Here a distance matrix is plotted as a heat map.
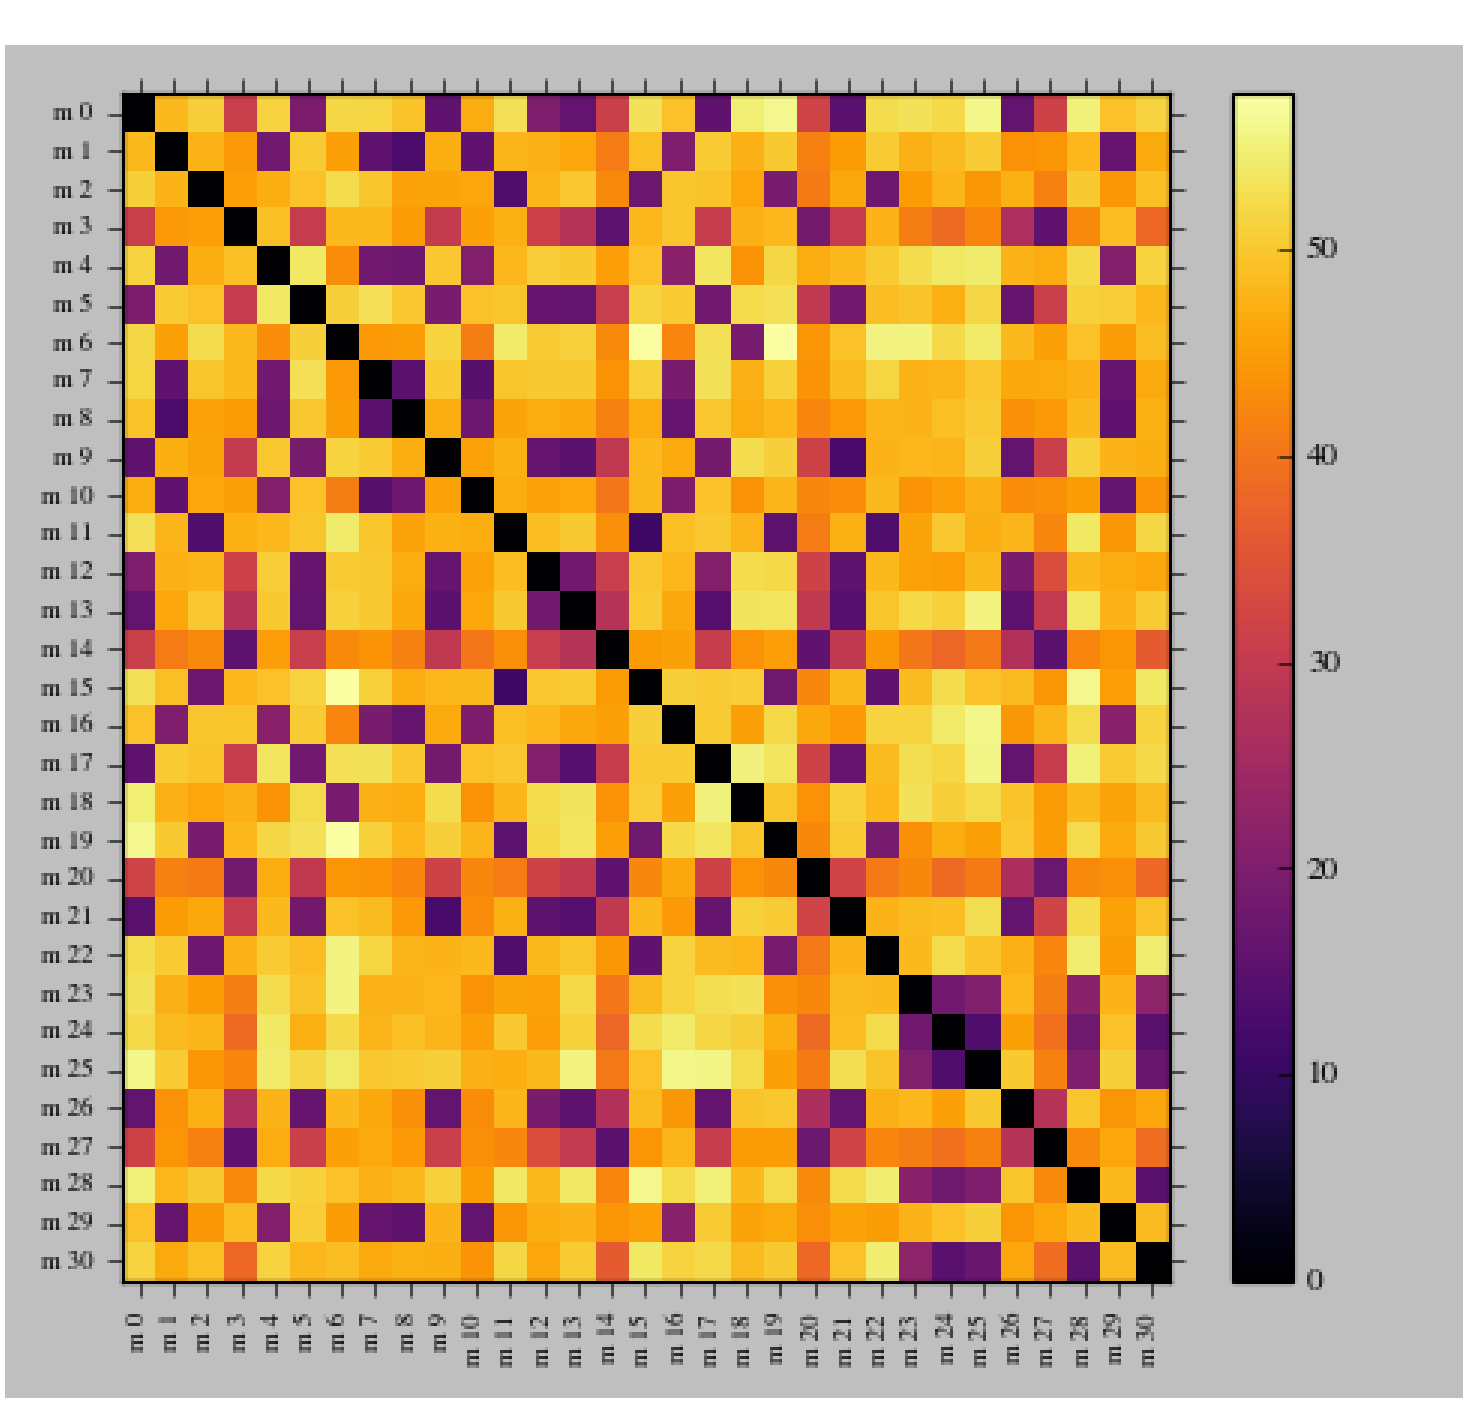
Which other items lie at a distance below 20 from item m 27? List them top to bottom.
m 3, m 14, m 20
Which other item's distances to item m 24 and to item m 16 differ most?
m 25
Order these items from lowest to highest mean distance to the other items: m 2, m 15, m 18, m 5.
m 5, m 2, m 15, m 18
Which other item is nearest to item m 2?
m 11
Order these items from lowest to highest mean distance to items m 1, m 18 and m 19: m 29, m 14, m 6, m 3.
m 29, m 6, m 14, m 3
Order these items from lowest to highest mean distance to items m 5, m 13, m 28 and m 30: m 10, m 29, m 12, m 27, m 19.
m 12, m 27, m 10, m 29, m 19
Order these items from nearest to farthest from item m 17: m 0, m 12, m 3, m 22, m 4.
m 0, m 12, m 3, m 22, m 4
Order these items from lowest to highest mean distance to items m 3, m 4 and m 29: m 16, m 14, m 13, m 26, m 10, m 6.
m 10, m 16, m 14, m 26, m 13, m 6
